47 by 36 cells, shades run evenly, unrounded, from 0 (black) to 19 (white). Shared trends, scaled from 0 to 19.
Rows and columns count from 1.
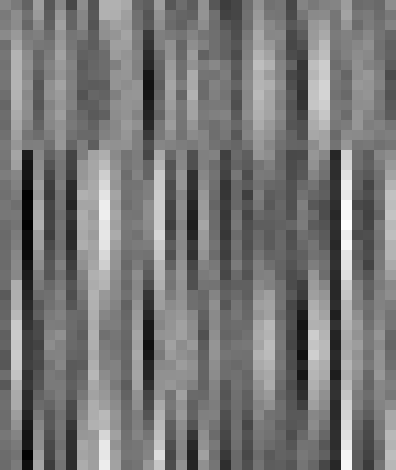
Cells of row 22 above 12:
7
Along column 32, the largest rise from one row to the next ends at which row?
16
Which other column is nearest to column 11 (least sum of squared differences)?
19
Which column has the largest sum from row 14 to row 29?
32
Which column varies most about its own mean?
3
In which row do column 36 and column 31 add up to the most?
1
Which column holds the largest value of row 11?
30
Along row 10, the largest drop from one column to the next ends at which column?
14
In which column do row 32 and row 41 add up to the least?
31
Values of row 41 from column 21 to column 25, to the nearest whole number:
7 8 7 10 11
